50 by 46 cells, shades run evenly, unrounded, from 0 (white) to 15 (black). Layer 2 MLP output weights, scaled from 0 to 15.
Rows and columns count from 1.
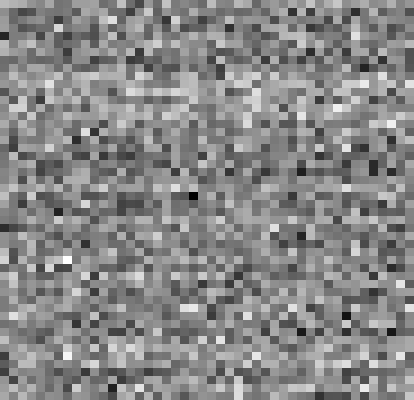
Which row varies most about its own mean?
35
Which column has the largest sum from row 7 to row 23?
36
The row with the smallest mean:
11
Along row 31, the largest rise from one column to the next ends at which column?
41
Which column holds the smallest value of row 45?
8
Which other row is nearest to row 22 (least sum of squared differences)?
42
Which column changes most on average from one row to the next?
39
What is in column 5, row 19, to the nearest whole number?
6
